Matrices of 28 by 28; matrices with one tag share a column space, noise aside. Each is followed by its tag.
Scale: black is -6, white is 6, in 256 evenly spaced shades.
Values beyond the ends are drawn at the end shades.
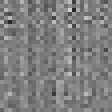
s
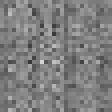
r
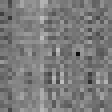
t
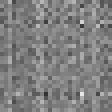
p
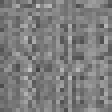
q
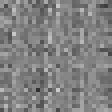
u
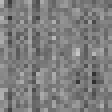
t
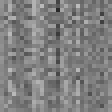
s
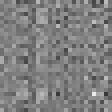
p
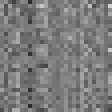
u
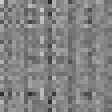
p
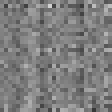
u
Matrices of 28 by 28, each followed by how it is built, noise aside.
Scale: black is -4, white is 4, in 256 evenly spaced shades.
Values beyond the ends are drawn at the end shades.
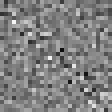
banded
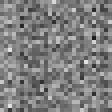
repeating rows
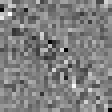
banded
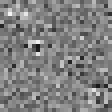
block diagonal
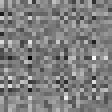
low rank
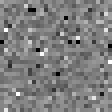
sparse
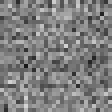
blocks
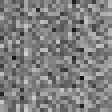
repeating rows
